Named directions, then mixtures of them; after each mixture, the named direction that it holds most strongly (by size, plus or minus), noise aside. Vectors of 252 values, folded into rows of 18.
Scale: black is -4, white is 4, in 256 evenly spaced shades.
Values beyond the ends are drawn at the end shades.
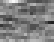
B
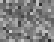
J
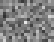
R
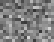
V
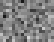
R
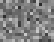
J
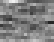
B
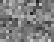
J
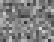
R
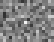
R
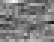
B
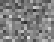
V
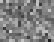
J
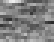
B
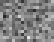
V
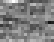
B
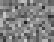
R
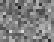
J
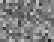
J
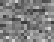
V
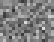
R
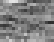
B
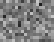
J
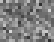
J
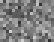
J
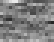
B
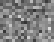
V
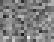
V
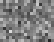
J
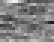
B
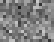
J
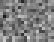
R
